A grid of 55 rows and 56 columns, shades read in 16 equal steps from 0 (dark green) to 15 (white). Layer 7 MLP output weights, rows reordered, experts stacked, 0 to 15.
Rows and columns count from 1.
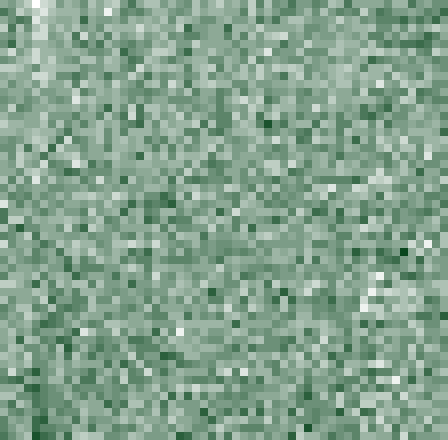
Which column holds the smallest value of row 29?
3
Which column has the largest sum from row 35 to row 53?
48
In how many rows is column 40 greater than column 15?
18
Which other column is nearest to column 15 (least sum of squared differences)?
32
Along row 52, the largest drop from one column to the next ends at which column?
46
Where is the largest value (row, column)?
1, 5
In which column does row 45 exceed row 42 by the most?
10
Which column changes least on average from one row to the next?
15
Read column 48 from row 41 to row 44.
3 8 10 7
